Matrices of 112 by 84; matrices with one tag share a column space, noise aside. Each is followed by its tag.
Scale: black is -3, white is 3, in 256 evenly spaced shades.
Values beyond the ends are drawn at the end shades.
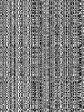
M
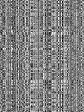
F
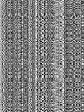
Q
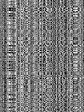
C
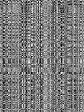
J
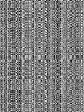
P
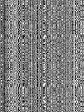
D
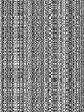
Q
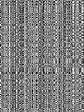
J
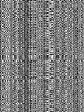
P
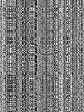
C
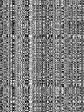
D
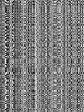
J
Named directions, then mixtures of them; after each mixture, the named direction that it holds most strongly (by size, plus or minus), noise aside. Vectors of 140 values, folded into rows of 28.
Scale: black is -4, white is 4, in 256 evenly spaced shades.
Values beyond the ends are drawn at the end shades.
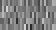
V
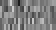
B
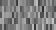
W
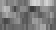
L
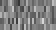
B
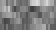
L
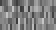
B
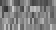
B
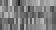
B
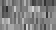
L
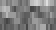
L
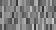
W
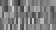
B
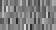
V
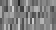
B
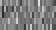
V
